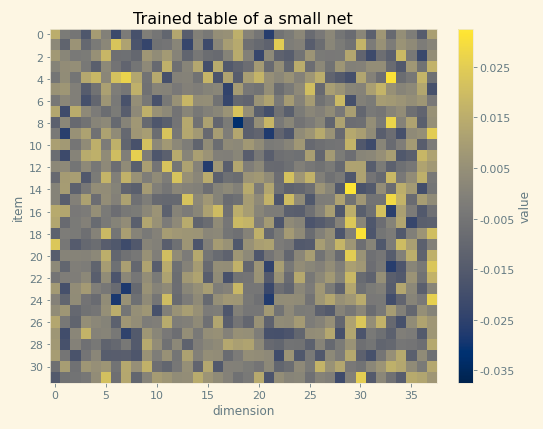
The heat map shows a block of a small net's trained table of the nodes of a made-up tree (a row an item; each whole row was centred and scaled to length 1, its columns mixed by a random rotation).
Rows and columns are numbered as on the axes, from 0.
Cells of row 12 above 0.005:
9
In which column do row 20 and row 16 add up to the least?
33
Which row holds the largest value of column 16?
16
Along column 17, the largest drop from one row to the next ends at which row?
5
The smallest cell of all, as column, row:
18, 8
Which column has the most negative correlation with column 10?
28
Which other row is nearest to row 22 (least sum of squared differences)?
3
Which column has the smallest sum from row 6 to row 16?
22
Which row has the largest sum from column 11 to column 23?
13
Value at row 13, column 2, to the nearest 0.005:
0.01
